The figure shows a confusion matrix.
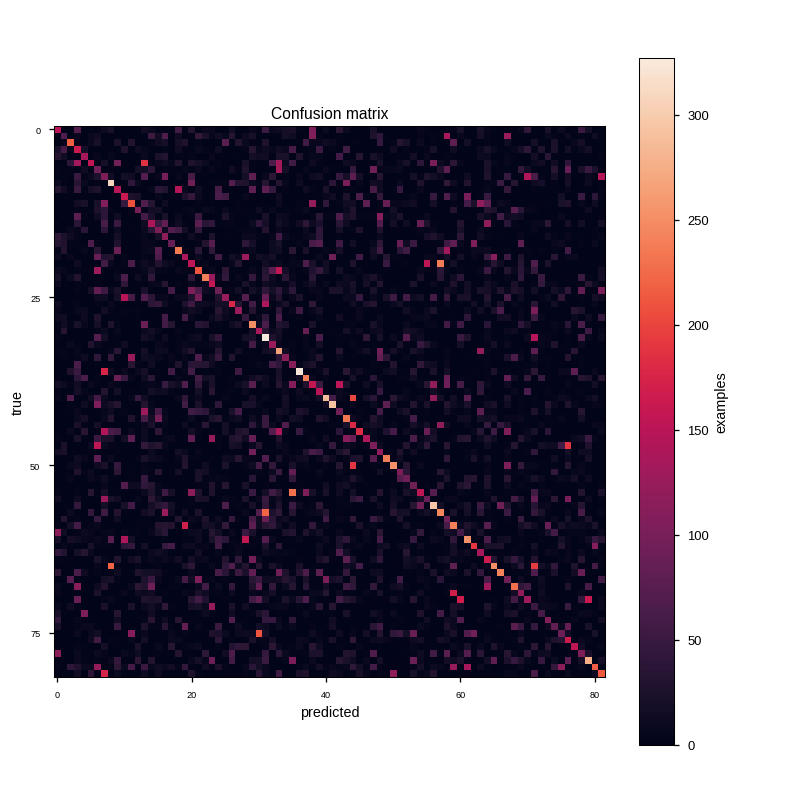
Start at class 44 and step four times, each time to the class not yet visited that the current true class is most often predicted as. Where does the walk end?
23
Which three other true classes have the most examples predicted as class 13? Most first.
5, 42, 29
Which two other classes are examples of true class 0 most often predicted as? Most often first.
38, 3
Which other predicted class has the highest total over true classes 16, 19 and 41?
6
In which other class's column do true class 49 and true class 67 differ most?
21
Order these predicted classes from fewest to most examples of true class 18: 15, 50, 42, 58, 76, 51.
50, 42, 51, 76, 15, 58
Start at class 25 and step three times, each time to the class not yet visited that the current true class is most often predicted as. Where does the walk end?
28
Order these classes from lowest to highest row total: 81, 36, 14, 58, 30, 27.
30, 27, 58, 81, 36, 14
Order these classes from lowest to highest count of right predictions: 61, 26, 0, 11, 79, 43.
0, 26, 11, 43, 61, 79
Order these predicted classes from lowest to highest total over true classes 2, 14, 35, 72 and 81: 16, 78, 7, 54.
78, 16, 54, 7
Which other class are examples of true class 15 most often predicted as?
17
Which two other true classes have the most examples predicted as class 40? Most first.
67, 58
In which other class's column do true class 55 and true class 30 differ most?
7
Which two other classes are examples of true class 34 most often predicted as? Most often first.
11, 48
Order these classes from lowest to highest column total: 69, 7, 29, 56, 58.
69, 56, 58, 7, 29
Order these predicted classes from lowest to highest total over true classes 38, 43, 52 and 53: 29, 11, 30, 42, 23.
30, 11, 23, 29, 42
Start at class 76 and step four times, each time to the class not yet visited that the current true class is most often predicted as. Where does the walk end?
42
